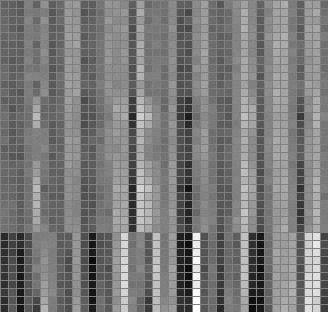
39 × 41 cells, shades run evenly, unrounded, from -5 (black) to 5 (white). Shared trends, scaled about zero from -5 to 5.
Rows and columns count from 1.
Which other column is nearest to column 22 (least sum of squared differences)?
15
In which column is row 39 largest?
25
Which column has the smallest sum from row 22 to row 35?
24
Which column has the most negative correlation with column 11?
31
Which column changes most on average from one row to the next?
5
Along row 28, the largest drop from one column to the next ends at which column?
17
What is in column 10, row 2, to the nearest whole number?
1
